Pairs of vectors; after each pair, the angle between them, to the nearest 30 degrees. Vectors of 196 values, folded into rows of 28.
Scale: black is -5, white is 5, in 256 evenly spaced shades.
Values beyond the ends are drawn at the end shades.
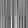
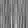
30 degrees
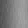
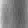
150 degrees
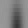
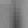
30 degrees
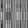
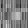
30 degrees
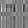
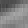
90 degrees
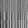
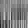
30 degrees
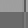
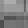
30 degrees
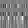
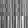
60 degrees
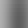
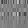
90 degrees
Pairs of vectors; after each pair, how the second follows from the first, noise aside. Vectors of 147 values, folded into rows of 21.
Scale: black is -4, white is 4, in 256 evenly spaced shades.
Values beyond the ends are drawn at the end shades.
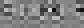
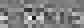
reversed, negated.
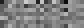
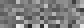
reversed, negated.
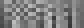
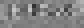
reversed, negated, partly zeroed.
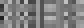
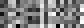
reversed, negated, scaled up.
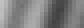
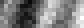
reversed, scaled up.
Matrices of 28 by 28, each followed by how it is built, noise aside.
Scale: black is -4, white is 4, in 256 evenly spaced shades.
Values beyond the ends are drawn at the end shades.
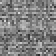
blocks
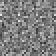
repeating columns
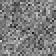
Hankel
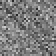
Toeplitz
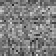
blocks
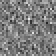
repeating columns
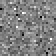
sparse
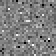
sparse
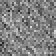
Toeplitz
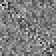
banded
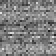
blocks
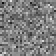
noise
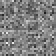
blocks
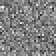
repeating columns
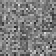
blocks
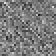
Toeplitz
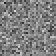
noise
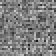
blocks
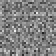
repeating columns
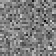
blocks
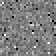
sparse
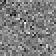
banded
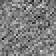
Hankel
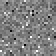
sparse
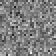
noise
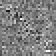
banded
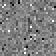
sparse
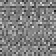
repeating columns
